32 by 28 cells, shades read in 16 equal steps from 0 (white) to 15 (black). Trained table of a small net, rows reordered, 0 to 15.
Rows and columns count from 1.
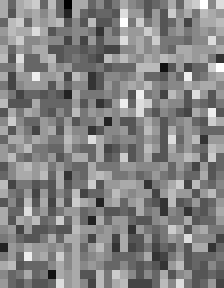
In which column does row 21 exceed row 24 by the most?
4
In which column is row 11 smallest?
18
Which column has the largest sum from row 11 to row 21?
21
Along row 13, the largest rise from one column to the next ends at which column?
28
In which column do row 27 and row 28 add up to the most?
15
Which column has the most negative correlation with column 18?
13
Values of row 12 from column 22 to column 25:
7 7 10 8
